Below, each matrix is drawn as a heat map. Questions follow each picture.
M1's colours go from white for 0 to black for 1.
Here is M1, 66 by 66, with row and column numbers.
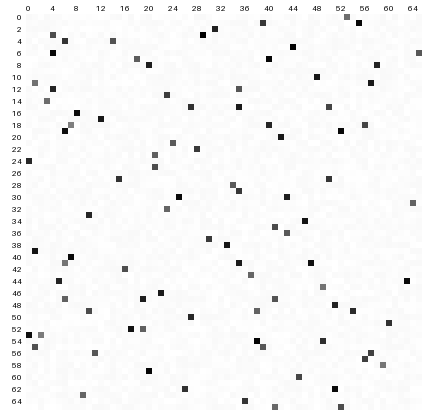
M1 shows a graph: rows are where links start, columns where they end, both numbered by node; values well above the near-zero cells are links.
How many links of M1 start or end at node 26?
1
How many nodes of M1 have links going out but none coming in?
3
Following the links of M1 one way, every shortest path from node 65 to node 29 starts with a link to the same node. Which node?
node 41
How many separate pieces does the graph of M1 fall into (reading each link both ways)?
8
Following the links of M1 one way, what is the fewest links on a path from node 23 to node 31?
6
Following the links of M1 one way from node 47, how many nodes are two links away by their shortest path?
4
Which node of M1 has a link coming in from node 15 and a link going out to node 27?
node 50
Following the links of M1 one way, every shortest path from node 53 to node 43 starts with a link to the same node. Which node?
node 2
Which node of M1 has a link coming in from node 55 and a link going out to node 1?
node 39
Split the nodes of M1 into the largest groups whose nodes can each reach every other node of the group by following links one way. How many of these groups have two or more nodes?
10
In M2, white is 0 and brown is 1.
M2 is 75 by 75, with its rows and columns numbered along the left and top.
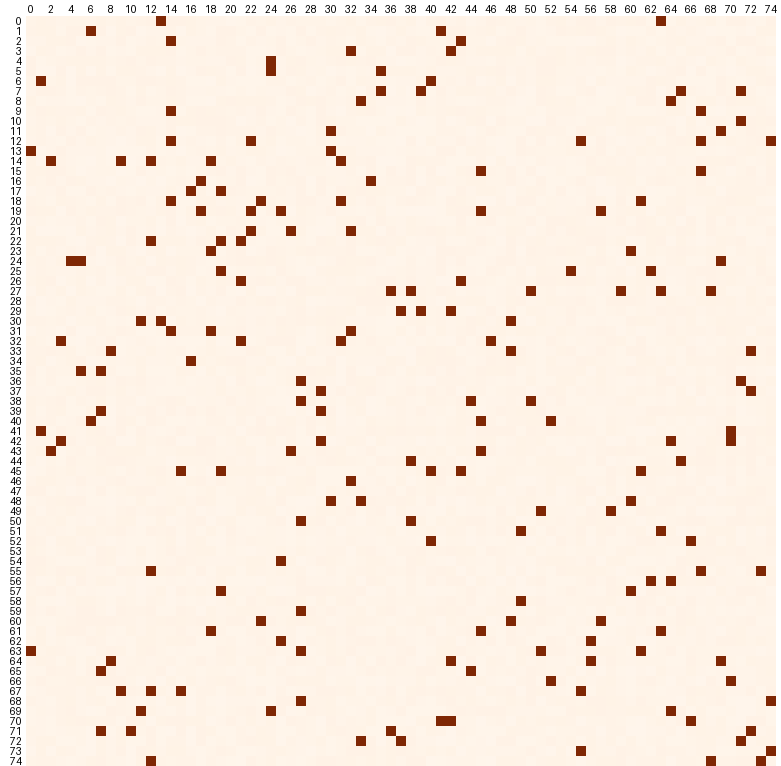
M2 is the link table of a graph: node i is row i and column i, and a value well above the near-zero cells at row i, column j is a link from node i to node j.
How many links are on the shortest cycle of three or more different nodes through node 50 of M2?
3
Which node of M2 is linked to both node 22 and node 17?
node 19
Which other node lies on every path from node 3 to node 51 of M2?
node 63
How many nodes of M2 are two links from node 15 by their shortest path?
7
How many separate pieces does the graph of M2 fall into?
5
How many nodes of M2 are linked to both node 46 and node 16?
0
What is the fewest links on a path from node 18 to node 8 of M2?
5
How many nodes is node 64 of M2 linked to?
4
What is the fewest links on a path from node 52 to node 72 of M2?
6
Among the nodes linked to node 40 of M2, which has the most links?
node 45
